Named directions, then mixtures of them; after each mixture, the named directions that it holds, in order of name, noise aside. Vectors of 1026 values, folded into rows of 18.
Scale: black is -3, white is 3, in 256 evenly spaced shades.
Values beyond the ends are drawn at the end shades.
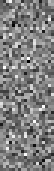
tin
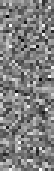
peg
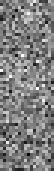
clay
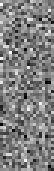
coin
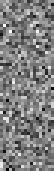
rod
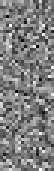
peg.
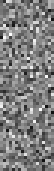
rod, tin.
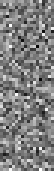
peg.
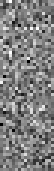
coin, tin.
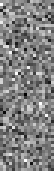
coin, rod.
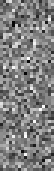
tin.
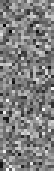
rod.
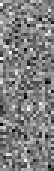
coin.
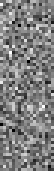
coin, tin.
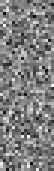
coin, rod.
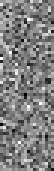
coin, peg.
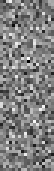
tin.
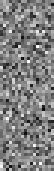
rod, tin.
